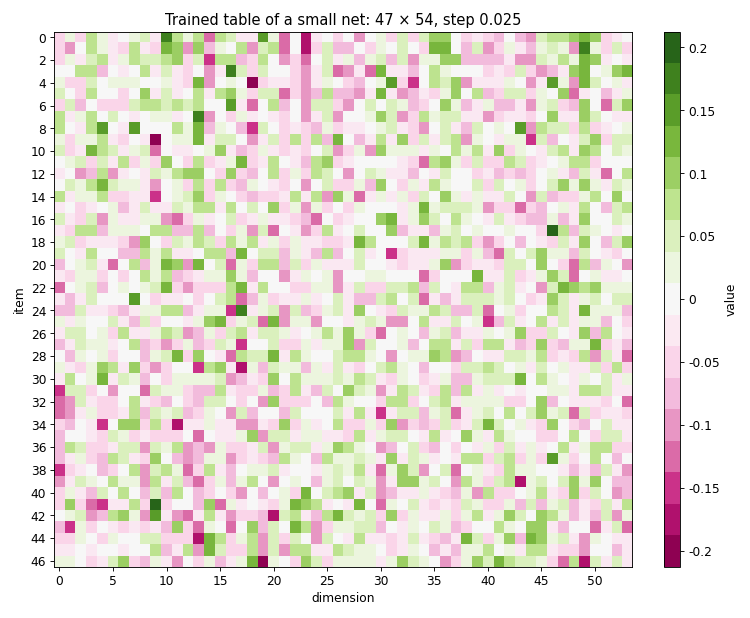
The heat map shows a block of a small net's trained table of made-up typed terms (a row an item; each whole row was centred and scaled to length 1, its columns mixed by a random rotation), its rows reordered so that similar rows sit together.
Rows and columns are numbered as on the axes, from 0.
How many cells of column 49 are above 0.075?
13
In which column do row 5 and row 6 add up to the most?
16
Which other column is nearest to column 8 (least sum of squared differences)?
37
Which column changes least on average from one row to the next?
44
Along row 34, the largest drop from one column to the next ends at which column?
32
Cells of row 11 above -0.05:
39
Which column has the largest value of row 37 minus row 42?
50
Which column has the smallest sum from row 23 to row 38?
0
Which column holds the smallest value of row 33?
30
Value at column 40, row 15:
-0.1
